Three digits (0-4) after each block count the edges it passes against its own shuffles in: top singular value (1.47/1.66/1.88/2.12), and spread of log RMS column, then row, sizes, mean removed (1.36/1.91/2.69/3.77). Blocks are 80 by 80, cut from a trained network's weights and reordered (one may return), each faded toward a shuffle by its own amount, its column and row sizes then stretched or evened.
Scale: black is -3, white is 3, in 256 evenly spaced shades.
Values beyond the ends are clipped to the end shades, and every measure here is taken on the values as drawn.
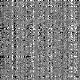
4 3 3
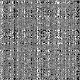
4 3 3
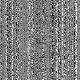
4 4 0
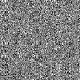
3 2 0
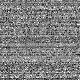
3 0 2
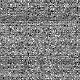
2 2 0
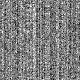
4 1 0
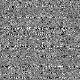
0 1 3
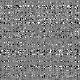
0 2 4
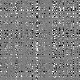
1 4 3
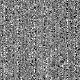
0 3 0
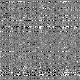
2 1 4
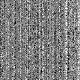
4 3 0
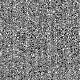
0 0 1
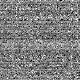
2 1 1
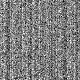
3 1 0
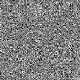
2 1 1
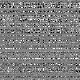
2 2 4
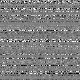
1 0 4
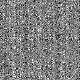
1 1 2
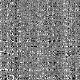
2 2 3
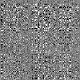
4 3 3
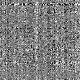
2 1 3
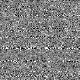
1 1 3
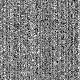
3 1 0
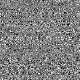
1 0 3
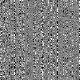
3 4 1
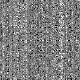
2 2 2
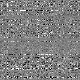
0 2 4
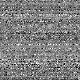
2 1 3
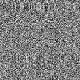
4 0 1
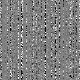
1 4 0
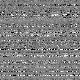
1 0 4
